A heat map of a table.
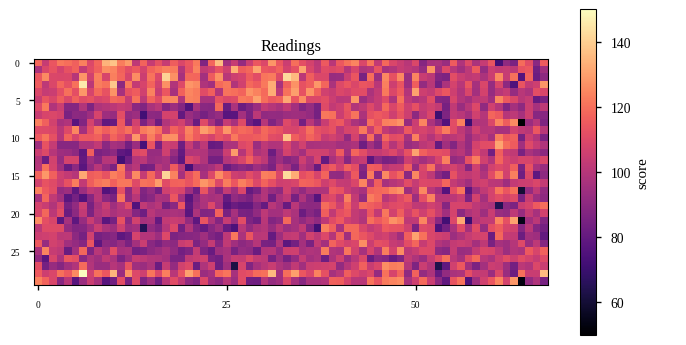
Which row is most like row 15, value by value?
2
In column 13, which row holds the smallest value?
19
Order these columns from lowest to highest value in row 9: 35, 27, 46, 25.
46, 35, 27, 25
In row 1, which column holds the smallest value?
66
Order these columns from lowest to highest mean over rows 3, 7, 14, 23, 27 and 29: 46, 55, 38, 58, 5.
5, 58, 55, 38, 46
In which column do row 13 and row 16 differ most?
11
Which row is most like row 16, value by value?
9
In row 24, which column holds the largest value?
43
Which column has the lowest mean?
64
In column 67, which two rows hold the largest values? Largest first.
28, 3
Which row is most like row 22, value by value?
7
